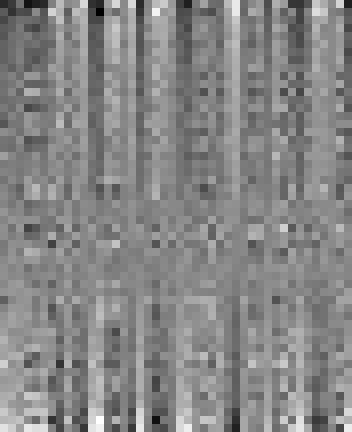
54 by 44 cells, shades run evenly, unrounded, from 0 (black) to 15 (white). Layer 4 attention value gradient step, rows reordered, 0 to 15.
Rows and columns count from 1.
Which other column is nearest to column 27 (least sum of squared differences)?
31
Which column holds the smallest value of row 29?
4
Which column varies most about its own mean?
13
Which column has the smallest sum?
44
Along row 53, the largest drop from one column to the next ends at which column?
14
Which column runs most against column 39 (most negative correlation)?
43
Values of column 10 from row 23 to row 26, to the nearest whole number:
9 9 9 7
